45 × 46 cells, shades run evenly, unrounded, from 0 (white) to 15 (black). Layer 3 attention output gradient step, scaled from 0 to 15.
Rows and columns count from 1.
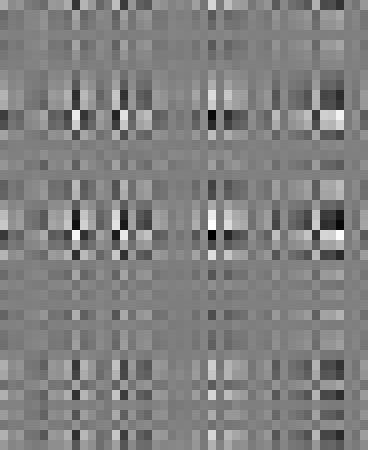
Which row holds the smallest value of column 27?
23
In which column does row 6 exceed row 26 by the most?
27
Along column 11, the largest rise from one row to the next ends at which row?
24
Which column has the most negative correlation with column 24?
13
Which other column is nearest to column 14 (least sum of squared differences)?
4
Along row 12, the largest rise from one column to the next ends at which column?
11
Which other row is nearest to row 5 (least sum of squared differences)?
2
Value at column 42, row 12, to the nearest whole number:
3
